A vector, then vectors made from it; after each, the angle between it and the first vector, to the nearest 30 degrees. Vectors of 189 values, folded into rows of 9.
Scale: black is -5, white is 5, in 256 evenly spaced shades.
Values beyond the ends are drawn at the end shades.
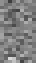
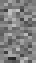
150 degrees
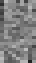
120 degrees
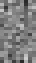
90 degrees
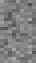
60 degrees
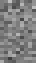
120 degrees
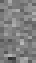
150 degrees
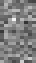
120 degrees
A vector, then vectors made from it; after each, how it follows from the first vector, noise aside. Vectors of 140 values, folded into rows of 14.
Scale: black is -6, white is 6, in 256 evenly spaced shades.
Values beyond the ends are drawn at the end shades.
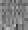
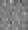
reversed, negated, partly zeroed.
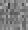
wrapped around.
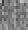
wrapped around.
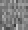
negated.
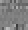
partly zeroed.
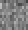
wrapped around, negated.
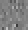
partly zeroed.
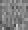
negated.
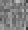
wrapped around.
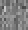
wrapped around, negated.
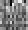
reversed, scaled up.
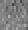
reversed, negated, partly zeroed.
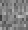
wrapped around.
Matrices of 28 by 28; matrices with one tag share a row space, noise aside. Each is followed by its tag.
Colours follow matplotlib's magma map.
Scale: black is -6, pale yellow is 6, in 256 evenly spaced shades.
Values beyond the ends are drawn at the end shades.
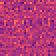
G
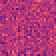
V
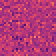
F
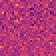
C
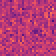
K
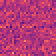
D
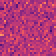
C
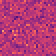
F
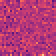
D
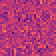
V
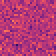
F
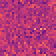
V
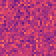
G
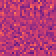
C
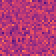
K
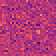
V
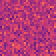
F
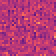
V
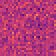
V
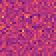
K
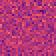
K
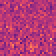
C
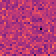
K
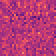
V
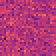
D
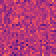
F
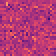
D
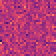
F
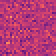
D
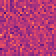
C
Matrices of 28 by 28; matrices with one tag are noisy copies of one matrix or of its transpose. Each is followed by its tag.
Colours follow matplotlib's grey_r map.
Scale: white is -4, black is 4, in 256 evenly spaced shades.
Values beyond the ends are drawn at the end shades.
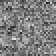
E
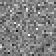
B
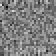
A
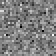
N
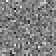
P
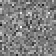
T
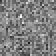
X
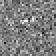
T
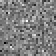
T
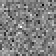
T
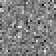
T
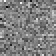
A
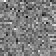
A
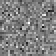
P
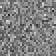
P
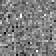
X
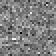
E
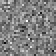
T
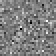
T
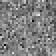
E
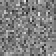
E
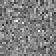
X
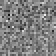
P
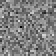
N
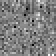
E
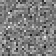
B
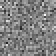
P
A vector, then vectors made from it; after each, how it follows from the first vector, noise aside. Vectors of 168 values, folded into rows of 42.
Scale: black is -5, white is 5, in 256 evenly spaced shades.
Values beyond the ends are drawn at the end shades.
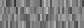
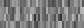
wrapped around, negated.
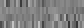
reversed, partly zeroed.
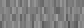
reversed, shrunk.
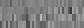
partly zeroed.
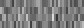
wrapped around, negated.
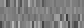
reversed, partly zeroed.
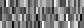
reversed, negated, scaled up.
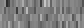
partly zeroed.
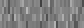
partly zeroed.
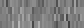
reversed, partly zeroed.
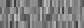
copied.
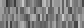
copied.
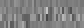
partly zeroed.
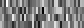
reversed, negated, scaled up.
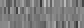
partly zeroed.
